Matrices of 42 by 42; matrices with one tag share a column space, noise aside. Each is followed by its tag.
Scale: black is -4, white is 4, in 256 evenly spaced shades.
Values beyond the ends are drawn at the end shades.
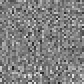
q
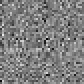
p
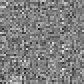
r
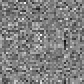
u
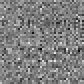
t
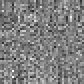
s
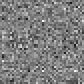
u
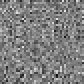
q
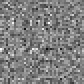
t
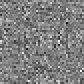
u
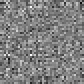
r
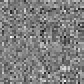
q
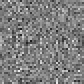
u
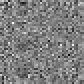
r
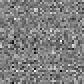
u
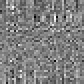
s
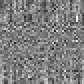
s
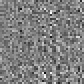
q
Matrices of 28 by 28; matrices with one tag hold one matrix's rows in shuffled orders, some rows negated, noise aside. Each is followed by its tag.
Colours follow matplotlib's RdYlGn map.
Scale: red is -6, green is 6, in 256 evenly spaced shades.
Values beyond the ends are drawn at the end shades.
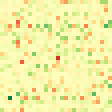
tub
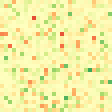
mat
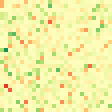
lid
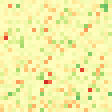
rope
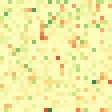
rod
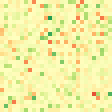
rod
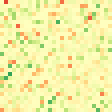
lid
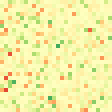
lid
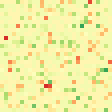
rope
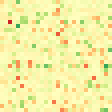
tub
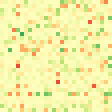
tub
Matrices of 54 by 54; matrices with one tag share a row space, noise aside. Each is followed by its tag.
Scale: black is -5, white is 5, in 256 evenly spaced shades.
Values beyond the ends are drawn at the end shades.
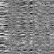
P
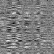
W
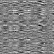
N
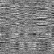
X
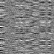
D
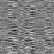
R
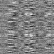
R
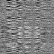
W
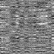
X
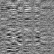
W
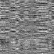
X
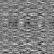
N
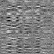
W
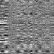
P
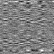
N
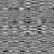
N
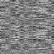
X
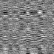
N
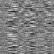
R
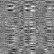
R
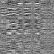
W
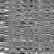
P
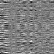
P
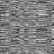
X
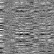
D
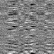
R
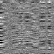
D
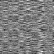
N
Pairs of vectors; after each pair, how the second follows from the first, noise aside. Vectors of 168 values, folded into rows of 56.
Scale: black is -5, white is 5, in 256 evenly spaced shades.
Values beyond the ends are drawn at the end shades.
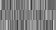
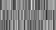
negated.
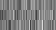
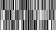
wrapped around, negated, scaled up.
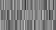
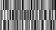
reversed, negated, scaled up.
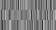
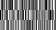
reversed, negated, scaled up.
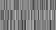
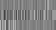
reversed, negated, partly zeroed.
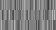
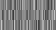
copied.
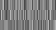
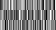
wrapped around, negated, scaled up.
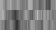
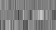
reversed, negated, partly zeroed.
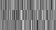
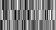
wrapped around, negated, scaled up.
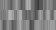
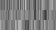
reversed, negated, partly zeroed.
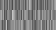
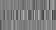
reversed, negated, partly zeroed.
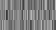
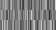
copied.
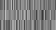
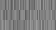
wrapped around, shrunk.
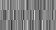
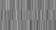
reversed, negated, shrunk.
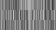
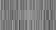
wrapped around, shrunk.
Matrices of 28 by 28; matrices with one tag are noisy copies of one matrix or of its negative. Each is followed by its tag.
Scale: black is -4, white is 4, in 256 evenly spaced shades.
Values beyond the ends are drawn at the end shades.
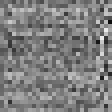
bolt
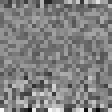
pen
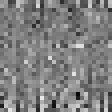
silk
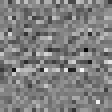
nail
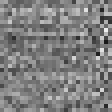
bolt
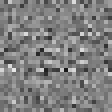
nail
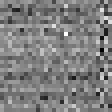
bolt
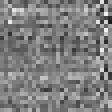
bolt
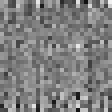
silk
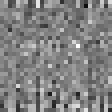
silk
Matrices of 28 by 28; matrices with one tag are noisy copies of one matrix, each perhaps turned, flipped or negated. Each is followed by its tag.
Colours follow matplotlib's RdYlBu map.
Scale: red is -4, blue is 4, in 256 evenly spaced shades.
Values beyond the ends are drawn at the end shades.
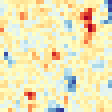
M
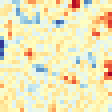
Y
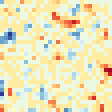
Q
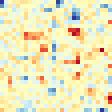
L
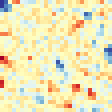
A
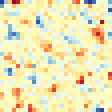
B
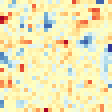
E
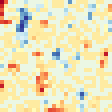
M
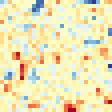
Q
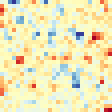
L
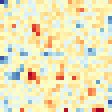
L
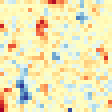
M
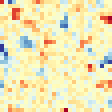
E
